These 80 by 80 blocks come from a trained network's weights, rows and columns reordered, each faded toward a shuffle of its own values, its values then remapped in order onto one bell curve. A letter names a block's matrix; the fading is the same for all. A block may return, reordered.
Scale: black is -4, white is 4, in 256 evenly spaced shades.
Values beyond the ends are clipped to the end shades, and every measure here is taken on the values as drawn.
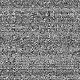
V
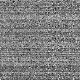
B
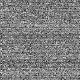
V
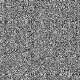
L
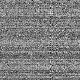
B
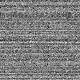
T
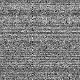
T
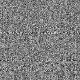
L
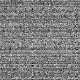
B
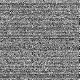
B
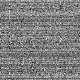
B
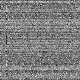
T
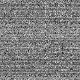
V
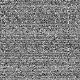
V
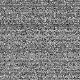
V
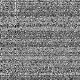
B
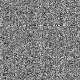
L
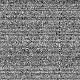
B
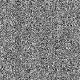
L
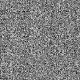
L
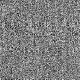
L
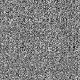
L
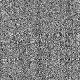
L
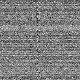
T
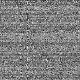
V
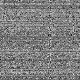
V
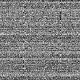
T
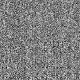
L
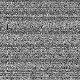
B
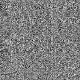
L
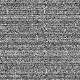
B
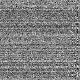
T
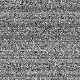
V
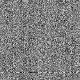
L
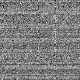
V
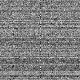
T
